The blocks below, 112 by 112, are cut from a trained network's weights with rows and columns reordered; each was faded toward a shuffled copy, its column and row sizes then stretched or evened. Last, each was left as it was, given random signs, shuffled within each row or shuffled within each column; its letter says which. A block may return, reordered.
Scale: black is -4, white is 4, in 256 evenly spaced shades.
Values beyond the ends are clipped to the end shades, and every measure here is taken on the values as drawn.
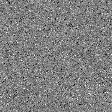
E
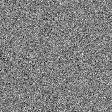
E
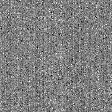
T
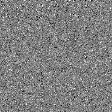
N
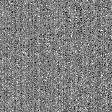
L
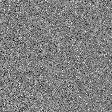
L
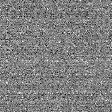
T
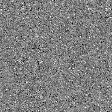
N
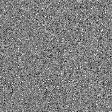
N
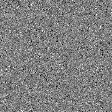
N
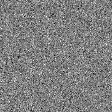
L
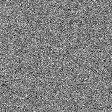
E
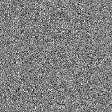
T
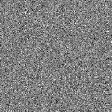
T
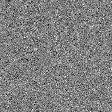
L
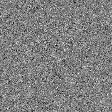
E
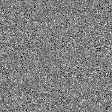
N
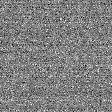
E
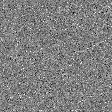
E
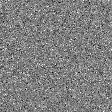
E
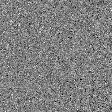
L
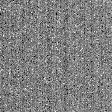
L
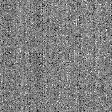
T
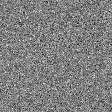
E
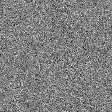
L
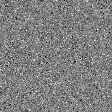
E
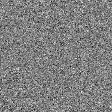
E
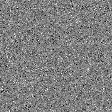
E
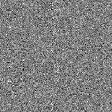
T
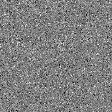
N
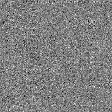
T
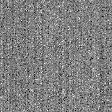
T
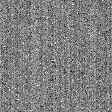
L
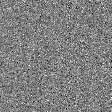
L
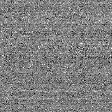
T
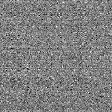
T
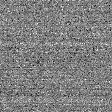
E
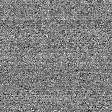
E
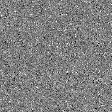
N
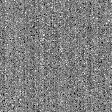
L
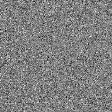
N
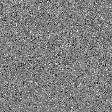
N
